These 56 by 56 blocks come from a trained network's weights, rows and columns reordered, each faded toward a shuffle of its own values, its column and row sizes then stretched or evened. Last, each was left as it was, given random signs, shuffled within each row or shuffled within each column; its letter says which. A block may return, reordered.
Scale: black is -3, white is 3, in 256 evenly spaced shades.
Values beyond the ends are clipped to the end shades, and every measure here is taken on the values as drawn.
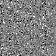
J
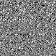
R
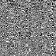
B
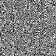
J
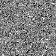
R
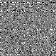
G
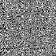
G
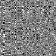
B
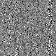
J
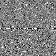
R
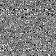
R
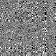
B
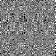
B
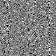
J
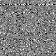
R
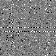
B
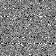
R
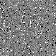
J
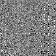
G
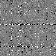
B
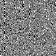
J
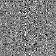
G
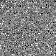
R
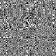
B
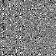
G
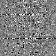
G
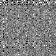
G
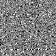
R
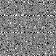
B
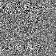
G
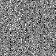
J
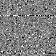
R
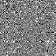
B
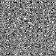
G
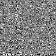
G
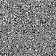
R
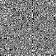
G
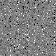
J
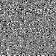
R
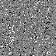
J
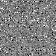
R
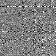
B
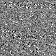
R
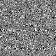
R
